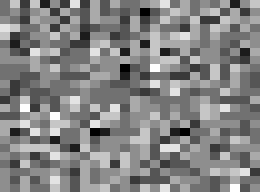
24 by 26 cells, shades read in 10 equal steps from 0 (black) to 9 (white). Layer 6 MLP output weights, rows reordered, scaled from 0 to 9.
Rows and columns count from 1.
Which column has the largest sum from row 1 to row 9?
16
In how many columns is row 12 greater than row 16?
5
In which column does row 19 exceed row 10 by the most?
18
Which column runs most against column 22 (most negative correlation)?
26
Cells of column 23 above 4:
10
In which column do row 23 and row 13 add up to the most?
3
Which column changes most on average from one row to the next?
6
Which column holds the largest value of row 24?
24
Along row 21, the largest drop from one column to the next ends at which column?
12
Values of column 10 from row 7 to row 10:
8 6 4 6
